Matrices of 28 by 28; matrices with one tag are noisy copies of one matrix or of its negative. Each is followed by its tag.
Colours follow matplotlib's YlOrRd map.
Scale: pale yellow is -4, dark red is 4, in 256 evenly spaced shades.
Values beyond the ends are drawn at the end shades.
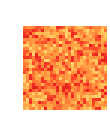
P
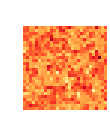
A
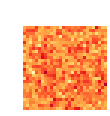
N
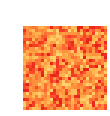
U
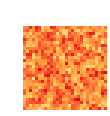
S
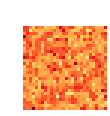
A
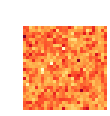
A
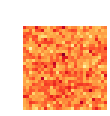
P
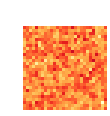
A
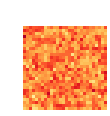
P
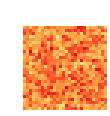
N
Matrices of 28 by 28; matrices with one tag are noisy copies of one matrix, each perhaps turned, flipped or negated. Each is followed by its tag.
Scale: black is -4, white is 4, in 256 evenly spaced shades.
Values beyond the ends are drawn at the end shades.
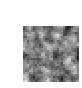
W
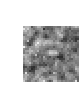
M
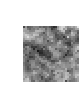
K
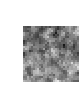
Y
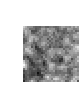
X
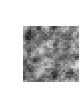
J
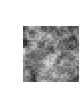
K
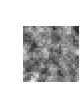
W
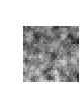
Y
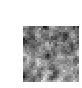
Y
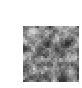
J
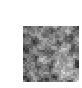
X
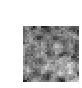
X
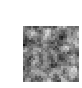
J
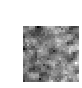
Y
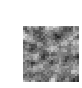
W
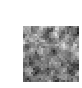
Y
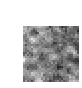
Y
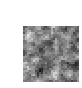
J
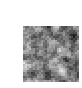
J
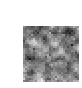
J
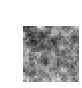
X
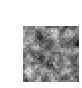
J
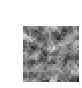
W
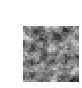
W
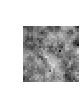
K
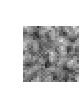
M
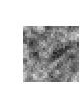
K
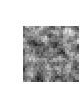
J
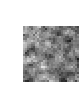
Y
